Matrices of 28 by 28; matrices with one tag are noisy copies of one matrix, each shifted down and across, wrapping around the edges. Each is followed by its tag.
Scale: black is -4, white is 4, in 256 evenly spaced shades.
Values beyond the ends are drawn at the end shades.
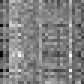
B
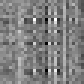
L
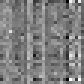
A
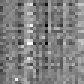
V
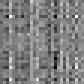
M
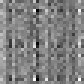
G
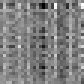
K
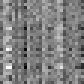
V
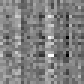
V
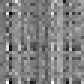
G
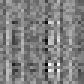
A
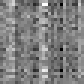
V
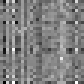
L
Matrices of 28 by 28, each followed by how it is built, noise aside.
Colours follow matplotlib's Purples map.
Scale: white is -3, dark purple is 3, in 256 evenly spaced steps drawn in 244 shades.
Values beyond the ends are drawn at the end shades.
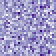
repeating rows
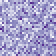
Hankel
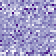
uneven rows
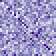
diagonal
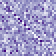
diagonal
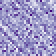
Toeplitz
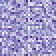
repeating rows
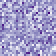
Hankel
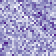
Toeplitz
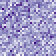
Hankel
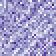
Hankel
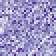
Hankel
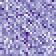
Toeplitz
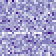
uneven rows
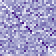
diagonal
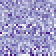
uneven rows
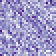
Toeplitz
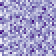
repeating rows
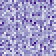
repeating rows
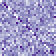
diagonal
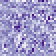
low rank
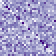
diagonal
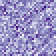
Hankel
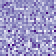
uneven rows
